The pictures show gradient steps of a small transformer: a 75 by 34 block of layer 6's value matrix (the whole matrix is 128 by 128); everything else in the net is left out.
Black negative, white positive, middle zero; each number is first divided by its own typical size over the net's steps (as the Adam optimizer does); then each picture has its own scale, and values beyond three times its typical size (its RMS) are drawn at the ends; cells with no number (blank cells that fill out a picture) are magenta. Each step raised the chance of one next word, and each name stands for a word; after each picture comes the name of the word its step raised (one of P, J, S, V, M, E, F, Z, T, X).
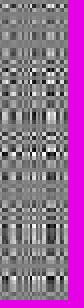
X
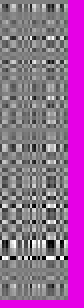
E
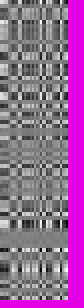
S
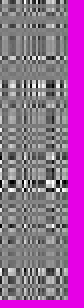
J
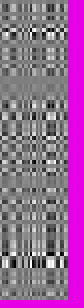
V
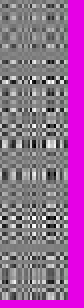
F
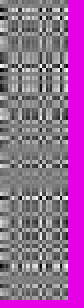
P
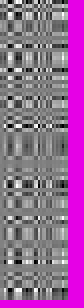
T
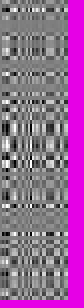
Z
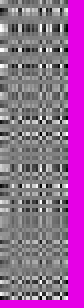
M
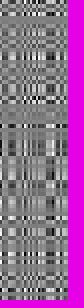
T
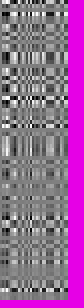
T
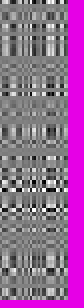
J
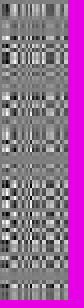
E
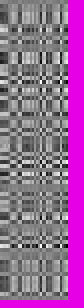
F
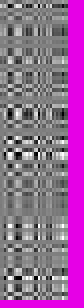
X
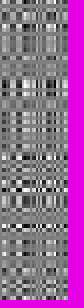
J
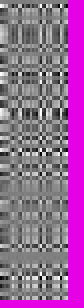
X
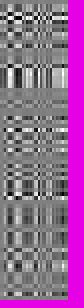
P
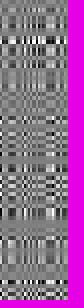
M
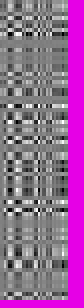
V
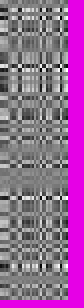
P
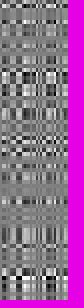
X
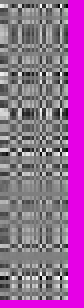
X
